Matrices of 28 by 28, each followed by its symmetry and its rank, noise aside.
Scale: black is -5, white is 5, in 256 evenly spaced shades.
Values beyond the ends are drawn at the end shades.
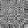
symmetric, rank three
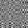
antisymmetric, rank two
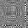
antisymmetric, rank two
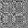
no symmetry, rank three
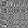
no symmetry, rank three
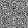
antisymmetric, rank two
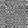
no symmetry, rank two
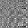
no symmetry, rank three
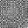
symmetric, rank three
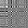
symmetric, rank one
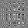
no symmetry, rank two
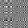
no symmetry, rank one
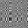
no symmetry, rank one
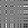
symmetric, rank one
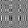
no symmetry, rank one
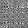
no symmetry, rank three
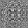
no symmetry, rank three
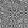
symmetric, rank three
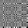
no symmetry, rank two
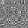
no symmetry, rank three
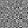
no symmetry, rank two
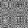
no symmetry, rank three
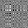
symmetric, rank one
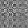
no symmetry, rank two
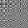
antisymmetric, rank two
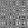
antisymmetric, rank two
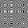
symmetric, rank one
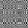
no symmetry, rank one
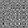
no symmetry, rank three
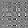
antisymmetric, rank two
